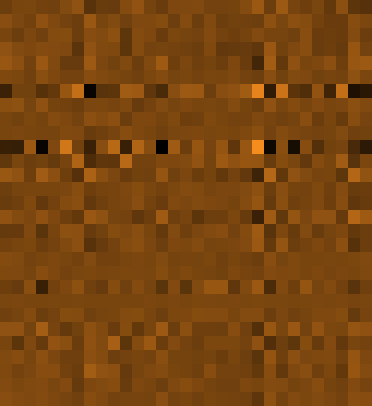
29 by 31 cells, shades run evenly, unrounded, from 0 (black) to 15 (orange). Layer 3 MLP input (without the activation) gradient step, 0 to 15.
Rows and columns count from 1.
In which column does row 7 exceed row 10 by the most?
22
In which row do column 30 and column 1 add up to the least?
7
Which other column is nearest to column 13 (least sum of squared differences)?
5
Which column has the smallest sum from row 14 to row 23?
4
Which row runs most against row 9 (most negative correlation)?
12
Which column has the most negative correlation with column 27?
10
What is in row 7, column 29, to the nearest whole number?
12
